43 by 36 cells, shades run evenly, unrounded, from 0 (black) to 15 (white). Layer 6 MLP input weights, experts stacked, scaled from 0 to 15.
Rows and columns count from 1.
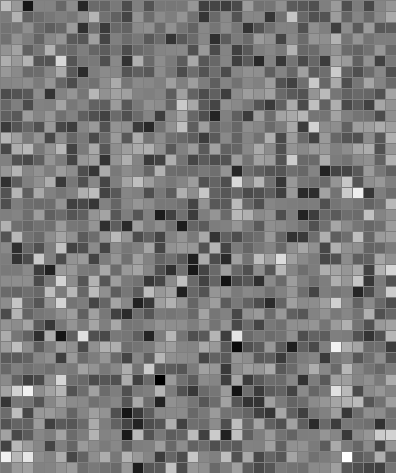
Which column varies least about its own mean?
11
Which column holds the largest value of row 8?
29
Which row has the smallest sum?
39
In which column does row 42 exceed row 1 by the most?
3
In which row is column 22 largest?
31
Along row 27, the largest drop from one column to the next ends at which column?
17
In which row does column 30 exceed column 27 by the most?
22
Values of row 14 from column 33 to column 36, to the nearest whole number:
10 10 5 9
